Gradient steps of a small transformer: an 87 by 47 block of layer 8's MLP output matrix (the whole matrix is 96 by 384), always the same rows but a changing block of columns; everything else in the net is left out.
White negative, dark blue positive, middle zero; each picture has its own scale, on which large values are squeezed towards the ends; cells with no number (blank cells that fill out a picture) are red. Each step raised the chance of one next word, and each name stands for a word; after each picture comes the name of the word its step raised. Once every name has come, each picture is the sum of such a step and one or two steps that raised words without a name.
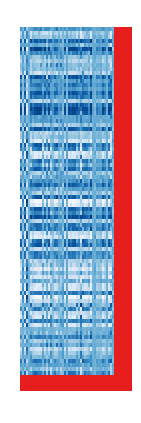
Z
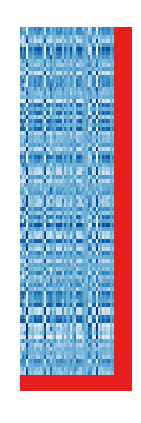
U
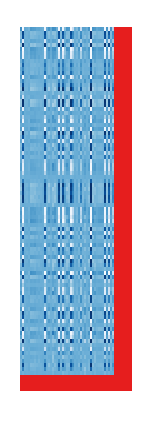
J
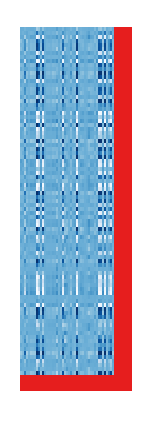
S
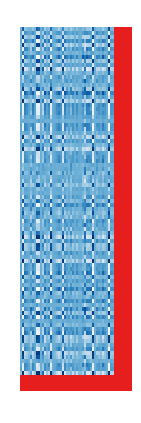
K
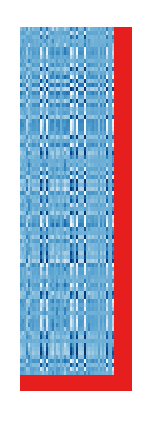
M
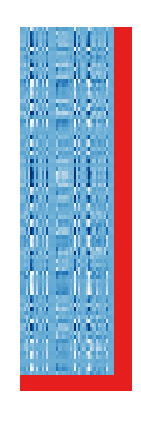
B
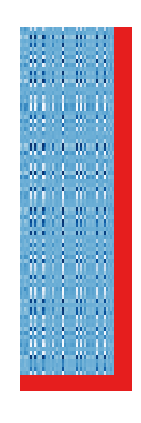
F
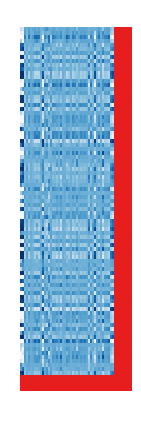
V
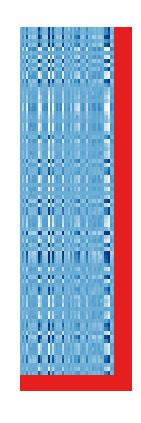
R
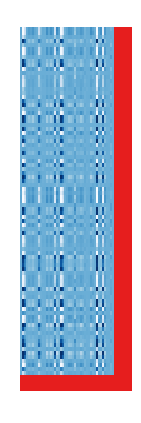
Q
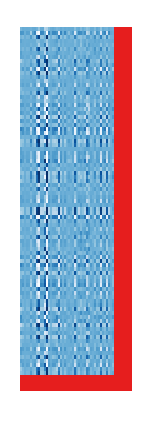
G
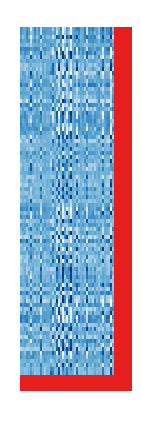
V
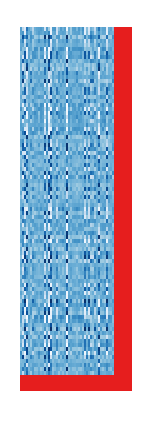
F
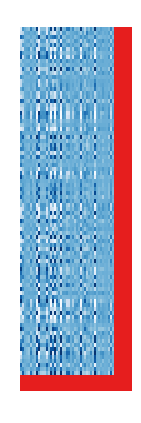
K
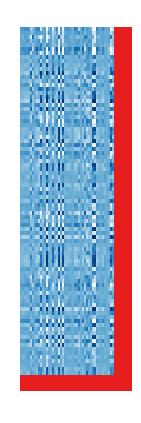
V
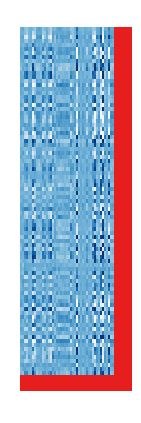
V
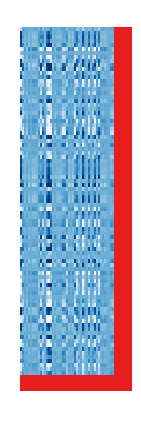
B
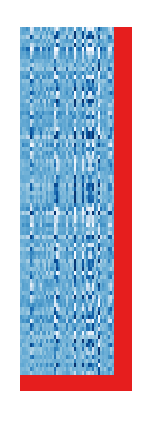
J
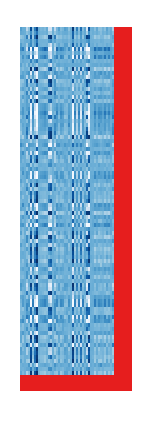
R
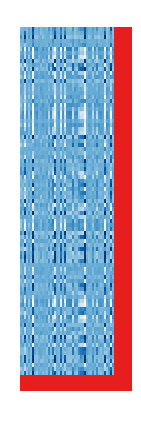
R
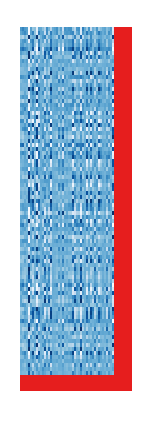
S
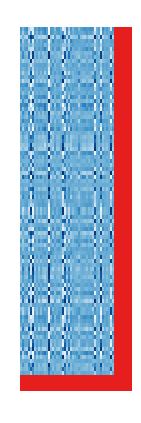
F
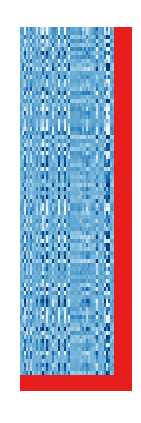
K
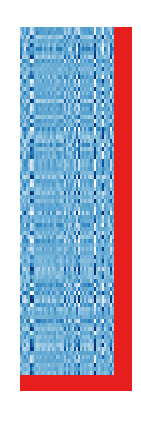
S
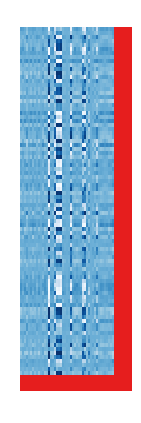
S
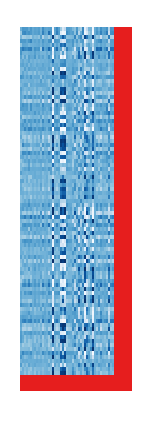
G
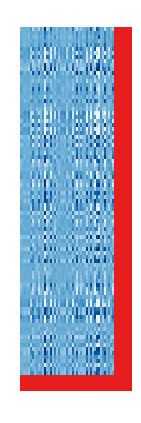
S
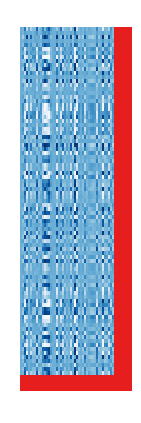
F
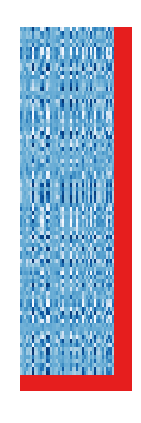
J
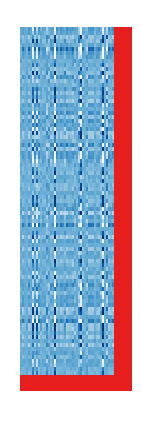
U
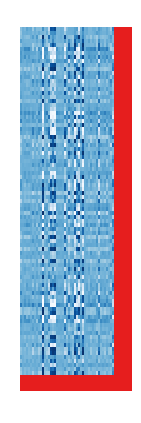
S
